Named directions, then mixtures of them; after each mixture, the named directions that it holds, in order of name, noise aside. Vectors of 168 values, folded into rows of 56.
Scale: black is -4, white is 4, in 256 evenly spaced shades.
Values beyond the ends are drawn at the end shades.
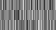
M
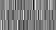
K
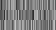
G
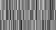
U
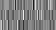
K.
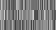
G.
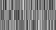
M.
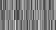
G, M.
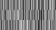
K, M, U.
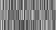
G, K, M.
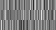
K, M, U.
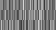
K, M, U.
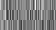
K, U.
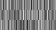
K, M.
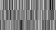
M, U.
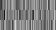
G.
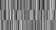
U.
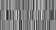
G, K, U.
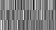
K.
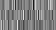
K.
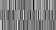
K.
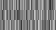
G, M, U.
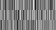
G, K, M.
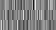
K.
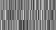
K, M, U.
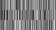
G.
